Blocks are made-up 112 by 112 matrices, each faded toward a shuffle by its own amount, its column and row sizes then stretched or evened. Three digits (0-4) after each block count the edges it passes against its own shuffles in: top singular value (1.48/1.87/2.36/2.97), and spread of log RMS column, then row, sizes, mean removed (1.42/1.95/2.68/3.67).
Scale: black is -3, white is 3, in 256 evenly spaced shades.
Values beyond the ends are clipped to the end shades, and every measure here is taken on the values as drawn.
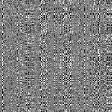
4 4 2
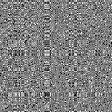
4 2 1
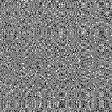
4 1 1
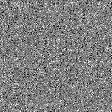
2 0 0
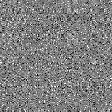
3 0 1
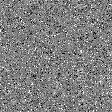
1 0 0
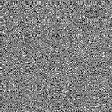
3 0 2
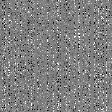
1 4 1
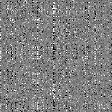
3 3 1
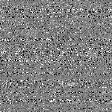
1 1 4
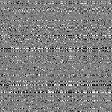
4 0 4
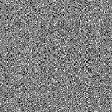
3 2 0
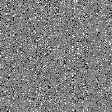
1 2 0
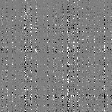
1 4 3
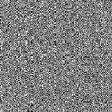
3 3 0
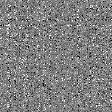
0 3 2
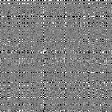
4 3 4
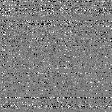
0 1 4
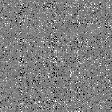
2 2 2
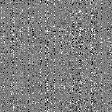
1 4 3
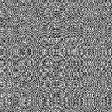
4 1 0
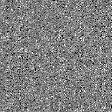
2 2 1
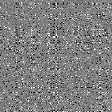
3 2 3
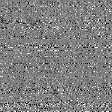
2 1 4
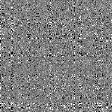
2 3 3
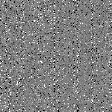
1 3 0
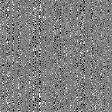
1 4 0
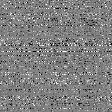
2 0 4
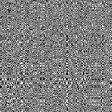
4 3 3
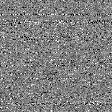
1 0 3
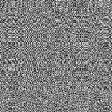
4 1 2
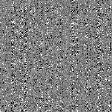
1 4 1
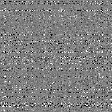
2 2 4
